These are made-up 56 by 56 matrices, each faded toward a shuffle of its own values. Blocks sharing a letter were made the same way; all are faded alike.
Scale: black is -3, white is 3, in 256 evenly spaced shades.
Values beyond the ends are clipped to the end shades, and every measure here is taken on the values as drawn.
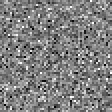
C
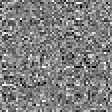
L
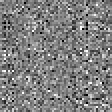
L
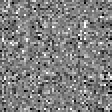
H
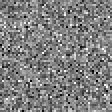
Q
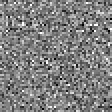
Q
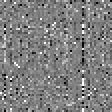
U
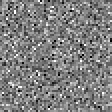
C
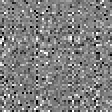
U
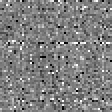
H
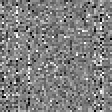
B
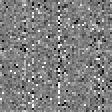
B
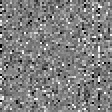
B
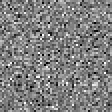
L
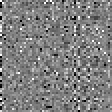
U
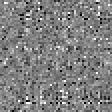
H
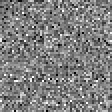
Q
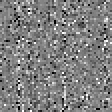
B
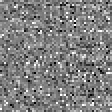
H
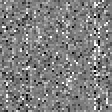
B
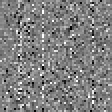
B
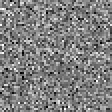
Q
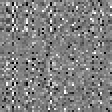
U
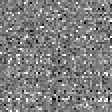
H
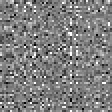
U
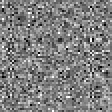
L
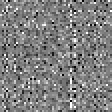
U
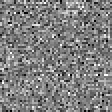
Q
